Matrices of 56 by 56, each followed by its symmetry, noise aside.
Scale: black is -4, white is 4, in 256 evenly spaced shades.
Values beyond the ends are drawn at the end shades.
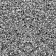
mirrored left to right.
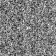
mirrored top to bottom.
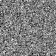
symmetric across the other diagonal.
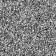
no symmetry.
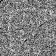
symmetric.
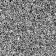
antisymmetric.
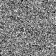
no symmetry.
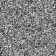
same after a half turn.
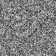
symmetric.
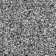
antisymmetric.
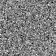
same after a half turn.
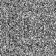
mirrored top to bottom.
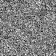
symmetric across the other diagonal.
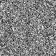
same after a half turn.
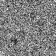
symmetric across the other diagonal.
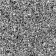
symmetric.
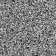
antisymmetric.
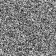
same after a half turn.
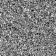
antisymmetric.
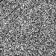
symmetric.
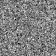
no symmetry.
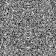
mirrored left to right.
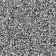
no symmetry.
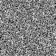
same after a half turn.
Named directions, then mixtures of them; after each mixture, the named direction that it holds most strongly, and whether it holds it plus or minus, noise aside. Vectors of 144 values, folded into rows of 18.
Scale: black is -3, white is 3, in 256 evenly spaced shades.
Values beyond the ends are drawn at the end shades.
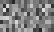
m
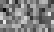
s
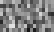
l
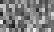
l, minus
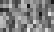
l, minus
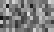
m, minus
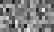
l, minus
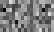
m, minus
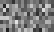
m, plus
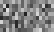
m, minus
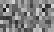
m, minus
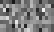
m, plus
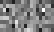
m, plus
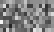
m, minus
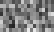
l, minus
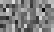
m, minus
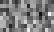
l, minus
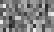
l, minus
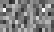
m, plus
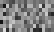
m, plus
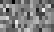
m, plus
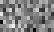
l, plus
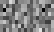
m, minus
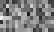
m, plus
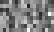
l, minus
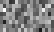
s, minus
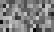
m, plus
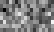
s, plus
